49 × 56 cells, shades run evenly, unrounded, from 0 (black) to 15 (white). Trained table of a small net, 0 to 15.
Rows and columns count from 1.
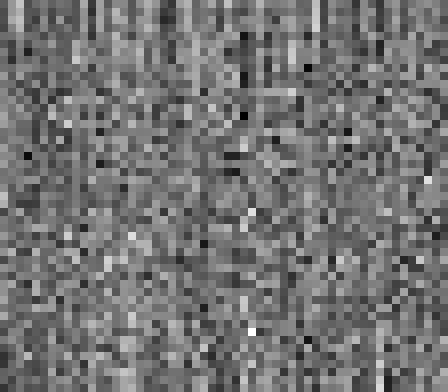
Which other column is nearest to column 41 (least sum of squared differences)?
43
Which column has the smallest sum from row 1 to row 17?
31
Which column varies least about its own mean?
6
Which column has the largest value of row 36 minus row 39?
53
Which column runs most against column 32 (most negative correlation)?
33
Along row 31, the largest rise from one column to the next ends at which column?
48
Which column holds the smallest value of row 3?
21
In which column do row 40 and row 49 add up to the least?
49
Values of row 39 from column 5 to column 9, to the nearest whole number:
10 9 9 5 8
